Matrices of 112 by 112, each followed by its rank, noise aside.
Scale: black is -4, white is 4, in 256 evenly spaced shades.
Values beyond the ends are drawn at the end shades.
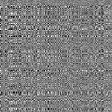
three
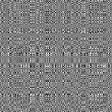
three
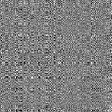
four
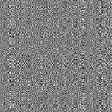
four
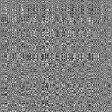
four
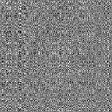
five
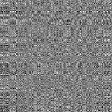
five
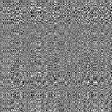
five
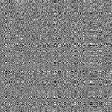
four
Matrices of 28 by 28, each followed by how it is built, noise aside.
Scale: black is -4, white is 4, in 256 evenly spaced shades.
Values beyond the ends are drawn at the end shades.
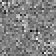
block diagonal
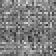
blocks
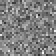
noise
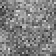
smooth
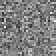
blocks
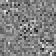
block diagonal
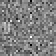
uneven columns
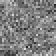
smooth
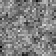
smooth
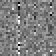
uneven columns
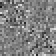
block diagonal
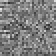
blocks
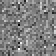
uneven columns
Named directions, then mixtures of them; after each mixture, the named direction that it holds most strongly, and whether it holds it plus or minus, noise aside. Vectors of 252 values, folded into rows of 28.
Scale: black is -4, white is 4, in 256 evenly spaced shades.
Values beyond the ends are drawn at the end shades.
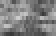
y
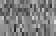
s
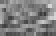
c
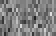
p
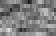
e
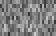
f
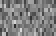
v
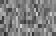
p, plus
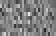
v, plus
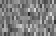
f, plus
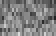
c, minus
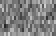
f, minus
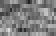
e, plus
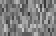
f, plus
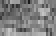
e, plus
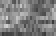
y, plus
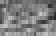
c, minus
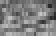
c, minus
